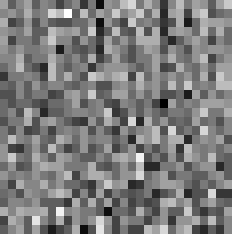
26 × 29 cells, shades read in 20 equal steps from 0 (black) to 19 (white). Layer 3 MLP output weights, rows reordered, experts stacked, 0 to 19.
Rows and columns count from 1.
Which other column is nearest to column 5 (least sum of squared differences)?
2
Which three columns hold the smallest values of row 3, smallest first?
13, 24, 21
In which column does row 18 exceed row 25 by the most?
18
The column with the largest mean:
26
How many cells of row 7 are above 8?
20
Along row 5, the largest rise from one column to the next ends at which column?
14
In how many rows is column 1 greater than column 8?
7
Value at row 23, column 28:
8
